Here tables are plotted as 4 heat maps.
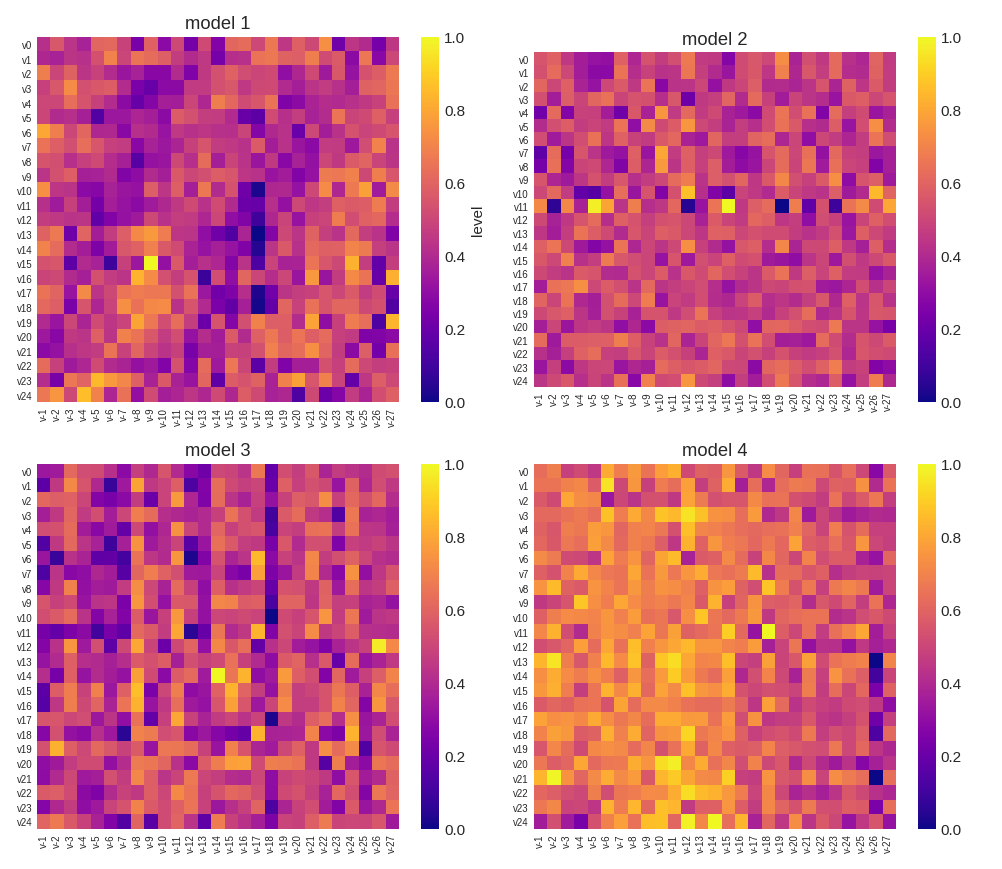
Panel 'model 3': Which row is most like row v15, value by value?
v16
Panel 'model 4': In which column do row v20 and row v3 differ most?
v-20
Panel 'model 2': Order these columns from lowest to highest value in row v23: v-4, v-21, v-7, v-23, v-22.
v-7, v-4, v-21, v-22, v-23
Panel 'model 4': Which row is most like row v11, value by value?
v8
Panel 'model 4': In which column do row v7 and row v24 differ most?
v-4
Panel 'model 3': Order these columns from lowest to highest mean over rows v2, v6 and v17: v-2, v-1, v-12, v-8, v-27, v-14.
v-12, v-2, v-27, v-1, v-14, v-8
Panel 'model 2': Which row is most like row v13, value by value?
v22
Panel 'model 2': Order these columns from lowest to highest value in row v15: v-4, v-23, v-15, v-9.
v-23, v-4, v-9, v-15
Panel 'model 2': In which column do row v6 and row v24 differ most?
v-12
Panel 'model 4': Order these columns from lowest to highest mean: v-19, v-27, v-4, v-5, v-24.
v-27, v-24, v-19, v-4, v-5
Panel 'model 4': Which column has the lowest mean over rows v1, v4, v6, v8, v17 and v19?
v-26
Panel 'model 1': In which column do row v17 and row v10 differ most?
v-27
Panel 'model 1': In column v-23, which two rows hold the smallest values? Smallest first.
v0, v24
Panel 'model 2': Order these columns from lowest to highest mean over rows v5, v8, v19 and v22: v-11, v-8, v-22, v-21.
v-22, v-8, v-11, v-21
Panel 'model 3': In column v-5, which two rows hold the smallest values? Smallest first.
v11, v6
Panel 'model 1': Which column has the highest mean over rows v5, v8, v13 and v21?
v-25
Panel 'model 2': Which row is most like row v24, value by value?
v5
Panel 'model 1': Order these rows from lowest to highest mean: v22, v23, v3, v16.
v22, v3, v16, v23
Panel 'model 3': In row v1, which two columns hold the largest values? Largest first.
v-8, v-3
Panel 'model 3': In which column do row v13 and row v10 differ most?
v-11
